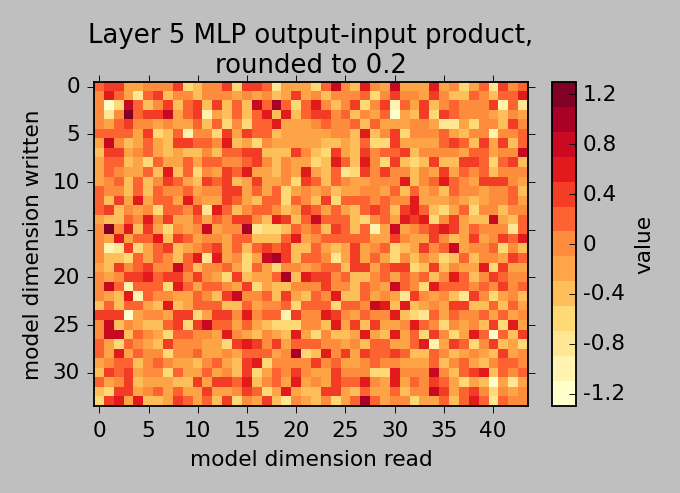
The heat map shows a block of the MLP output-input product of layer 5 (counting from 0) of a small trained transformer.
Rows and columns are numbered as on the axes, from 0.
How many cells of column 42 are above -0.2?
24
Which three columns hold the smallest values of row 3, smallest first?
30, 11, 1
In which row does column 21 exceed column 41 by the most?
2
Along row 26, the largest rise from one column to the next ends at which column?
41
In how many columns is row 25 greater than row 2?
15
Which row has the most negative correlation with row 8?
14
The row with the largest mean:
20
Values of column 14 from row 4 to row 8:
0 -0.2 -0.4 0.2 0
